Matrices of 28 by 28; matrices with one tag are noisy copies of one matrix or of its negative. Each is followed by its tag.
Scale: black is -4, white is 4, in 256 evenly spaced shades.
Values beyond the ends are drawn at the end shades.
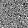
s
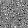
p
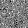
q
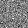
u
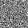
u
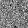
p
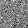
q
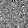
p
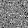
s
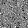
p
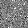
s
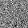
q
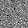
q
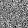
p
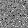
s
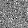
u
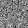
p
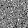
q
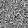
s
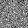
p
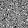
p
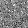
q
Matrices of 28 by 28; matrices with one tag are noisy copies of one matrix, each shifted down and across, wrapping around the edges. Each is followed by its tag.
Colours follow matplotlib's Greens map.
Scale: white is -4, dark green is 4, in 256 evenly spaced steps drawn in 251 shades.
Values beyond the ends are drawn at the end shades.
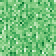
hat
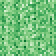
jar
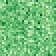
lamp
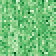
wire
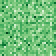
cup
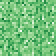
cup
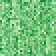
wire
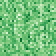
jar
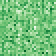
lamp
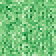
jar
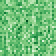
jar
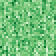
hat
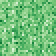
jar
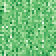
hat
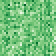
jar
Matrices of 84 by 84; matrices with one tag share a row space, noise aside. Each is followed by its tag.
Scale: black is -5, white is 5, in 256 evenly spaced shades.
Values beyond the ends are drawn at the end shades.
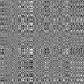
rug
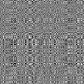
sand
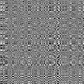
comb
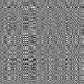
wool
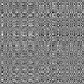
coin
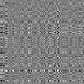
comb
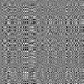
wool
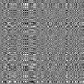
wool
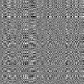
wool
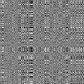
rug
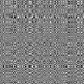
sand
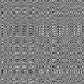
coin
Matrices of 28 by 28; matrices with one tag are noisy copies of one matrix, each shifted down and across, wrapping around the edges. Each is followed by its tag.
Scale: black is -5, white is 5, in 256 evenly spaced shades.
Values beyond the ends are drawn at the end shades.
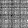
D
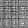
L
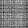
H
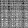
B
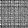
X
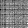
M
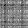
D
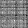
D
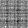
D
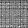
X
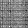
H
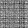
M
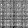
D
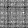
D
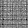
M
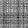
B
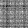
D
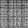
B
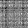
D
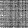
L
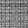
X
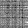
L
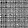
M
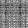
B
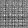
X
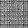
M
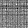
X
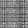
H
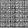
M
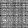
L
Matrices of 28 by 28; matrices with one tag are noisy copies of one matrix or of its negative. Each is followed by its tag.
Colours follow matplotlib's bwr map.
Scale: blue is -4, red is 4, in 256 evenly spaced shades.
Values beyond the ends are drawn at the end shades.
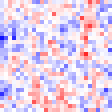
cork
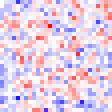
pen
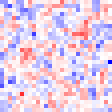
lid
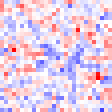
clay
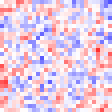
pen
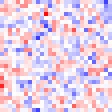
pen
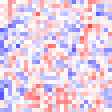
cork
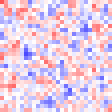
lid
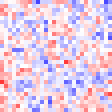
pen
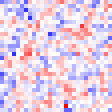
lid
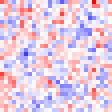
lid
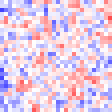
pen
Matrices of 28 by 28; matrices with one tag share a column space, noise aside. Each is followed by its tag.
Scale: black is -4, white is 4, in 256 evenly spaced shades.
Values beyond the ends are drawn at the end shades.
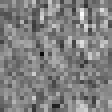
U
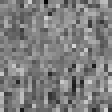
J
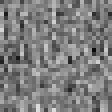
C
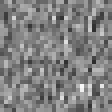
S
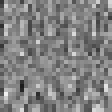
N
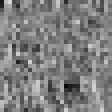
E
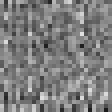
N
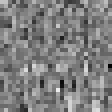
J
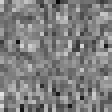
N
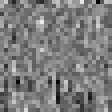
J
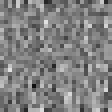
J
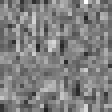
N
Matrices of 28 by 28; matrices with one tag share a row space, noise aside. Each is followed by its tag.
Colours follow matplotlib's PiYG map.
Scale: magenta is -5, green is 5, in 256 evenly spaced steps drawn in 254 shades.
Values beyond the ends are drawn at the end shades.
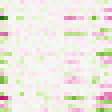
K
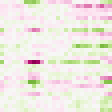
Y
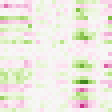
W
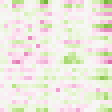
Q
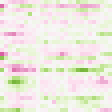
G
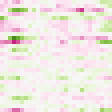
G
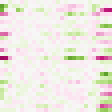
K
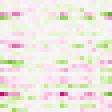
G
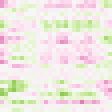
G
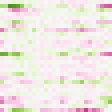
G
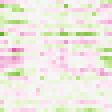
G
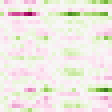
Q
